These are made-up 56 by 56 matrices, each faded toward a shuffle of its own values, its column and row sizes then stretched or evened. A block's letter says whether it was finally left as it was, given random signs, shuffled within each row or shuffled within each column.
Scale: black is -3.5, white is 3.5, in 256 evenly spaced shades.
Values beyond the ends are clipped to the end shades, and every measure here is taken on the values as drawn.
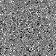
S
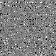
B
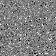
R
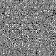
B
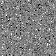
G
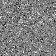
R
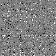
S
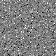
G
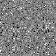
B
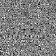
B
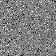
S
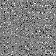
B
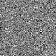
B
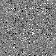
S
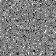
B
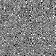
B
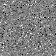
R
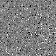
S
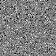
S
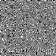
B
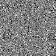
S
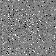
S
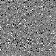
B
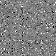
S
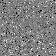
R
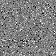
R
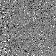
S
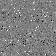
R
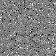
B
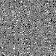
B
